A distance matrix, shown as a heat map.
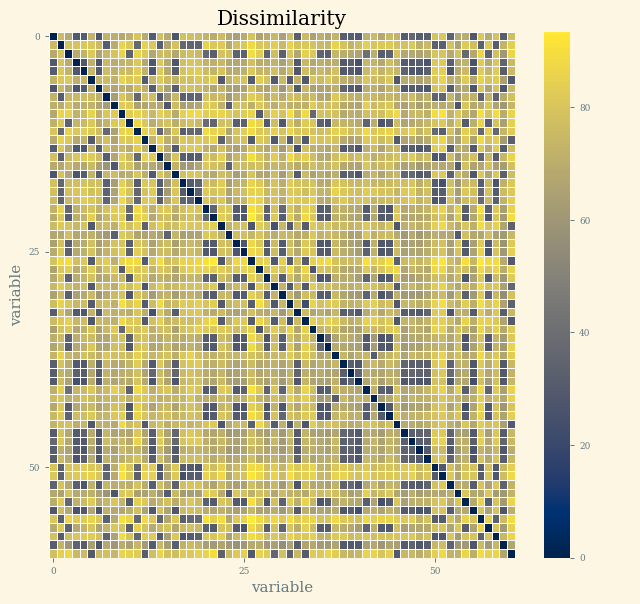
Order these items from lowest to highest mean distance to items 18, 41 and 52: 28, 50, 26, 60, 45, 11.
28, 50, 11, 45, 60, 26
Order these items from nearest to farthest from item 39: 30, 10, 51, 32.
32, 30, 10, 51
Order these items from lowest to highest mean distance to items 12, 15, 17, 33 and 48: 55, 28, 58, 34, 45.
45, 55, 58, 28, 34
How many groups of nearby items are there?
7
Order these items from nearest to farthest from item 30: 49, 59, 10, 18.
10, 59, 49, 18
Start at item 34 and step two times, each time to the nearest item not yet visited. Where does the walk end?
9
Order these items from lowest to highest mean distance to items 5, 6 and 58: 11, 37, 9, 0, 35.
0, 11, 35, 37, 9
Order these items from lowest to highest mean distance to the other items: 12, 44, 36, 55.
55, 36, 44, 12
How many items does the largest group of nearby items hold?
17
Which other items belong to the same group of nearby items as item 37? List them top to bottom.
42
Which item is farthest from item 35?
26
